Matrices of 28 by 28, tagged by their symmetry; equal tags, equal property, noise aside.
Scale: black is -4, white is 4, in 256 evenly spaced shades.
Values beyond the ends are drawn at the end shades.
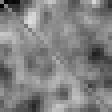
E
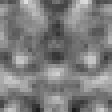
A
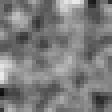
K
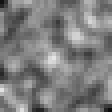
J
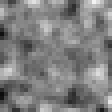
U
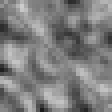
J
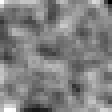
E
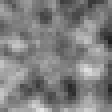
U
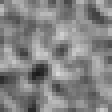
J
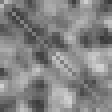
K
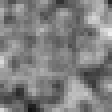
U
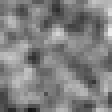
U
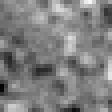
U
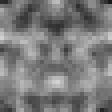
A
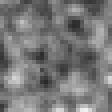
E
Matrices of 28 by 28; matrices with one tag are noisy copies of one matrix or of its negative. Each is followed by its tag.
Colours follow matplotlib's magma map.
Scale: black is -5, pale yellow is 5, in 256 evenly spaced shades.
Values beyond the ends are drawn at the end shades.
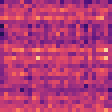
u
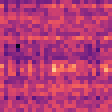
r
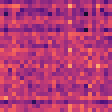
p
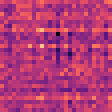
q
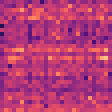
u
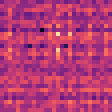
q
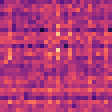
q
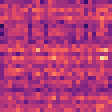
u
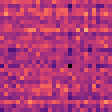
p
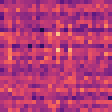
q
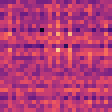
q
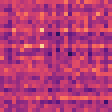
q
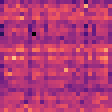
u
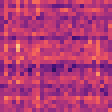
r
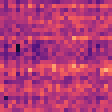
r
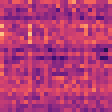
u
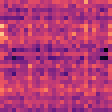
u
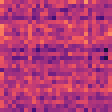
u
